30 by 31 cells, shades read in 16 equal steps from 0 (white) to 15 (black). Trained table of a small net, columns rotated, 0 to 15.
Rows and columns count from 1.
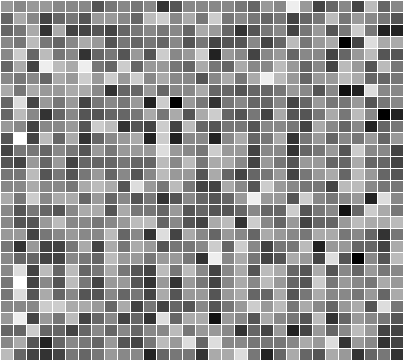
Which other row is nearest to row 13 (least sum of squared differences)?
2
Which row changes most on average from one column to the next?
12
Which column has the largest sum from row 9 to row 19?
23
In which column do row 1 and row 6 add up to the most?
26
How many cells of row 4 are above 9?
8
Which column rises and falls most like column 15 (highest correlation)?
13
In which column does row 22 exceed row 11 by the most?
28
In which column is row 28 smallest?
3
